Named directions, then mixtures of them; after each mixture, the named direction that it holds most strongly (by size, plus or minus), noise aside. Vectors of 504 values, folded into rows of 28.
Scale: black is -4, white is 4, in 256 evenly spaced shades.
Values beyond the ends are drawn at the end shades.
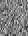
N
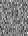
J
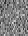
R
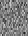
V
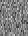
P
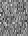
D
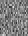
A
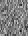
N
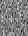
P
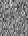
V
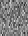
V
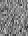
N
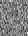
J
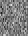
D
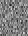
A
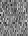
D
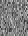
J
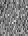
R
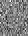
D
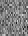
A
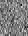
N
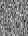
P
